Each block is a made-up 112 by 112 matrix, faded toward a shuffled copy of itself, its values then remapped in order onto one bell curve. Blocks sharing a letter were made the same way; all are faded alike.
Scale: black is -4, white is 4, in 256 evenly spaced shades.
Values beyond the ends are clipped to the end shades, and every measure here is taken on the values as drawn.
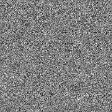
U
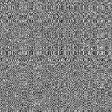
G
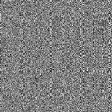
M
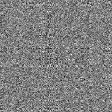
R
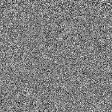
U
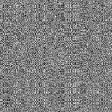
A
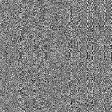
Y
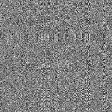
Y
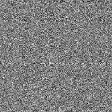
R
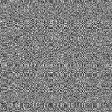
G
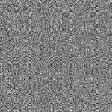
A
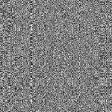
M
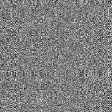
Y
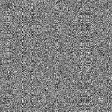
M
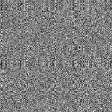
A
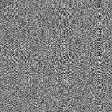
A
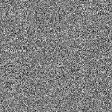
R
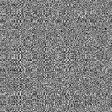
A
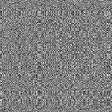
G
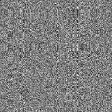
Y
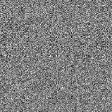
R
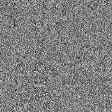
U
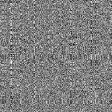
Y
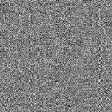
Y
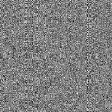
Y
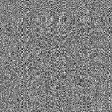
M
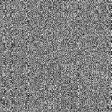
Y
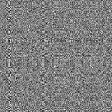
A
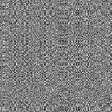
G
